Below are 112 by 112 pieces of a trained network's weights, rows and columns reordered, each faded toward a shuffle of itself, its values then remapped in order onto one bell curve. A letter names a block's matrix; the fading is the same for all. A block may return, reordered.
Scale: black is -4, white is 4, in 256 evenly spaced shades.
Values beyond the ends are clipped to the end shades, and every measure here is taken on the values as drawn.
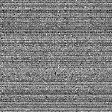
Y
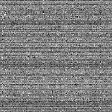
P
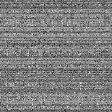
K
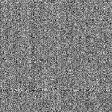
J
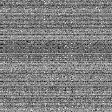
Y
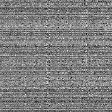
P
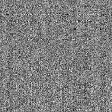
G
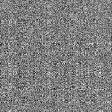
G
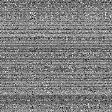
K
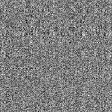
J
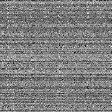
P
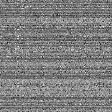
K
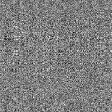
G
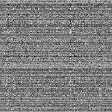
K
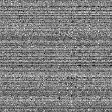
Y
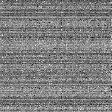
P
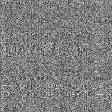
G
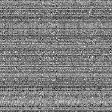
Y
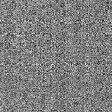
J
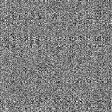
G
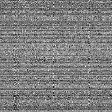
K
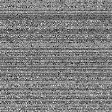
K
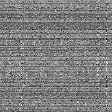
K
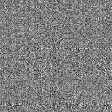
G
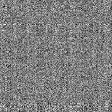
G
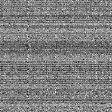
P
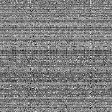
K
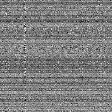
P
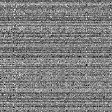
P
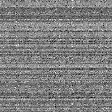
Y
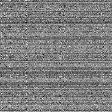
K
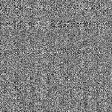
G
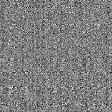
G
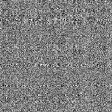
G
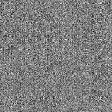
J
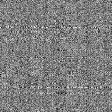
G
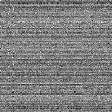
Y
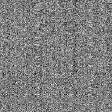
G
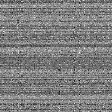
P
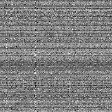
K
